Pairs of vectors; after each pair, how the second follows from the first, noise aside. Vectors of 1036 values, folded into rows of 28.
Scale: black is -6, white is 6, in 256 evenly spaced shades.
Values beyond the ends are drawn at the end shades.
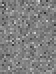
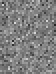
copied.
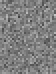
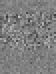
negated, partly zeroed.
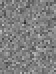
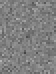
wrapped around, shrunk.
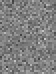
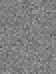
wrapped around, shrunk.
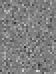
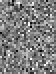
reversed, scaled up.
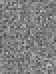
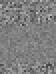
negated, partly zeroed.
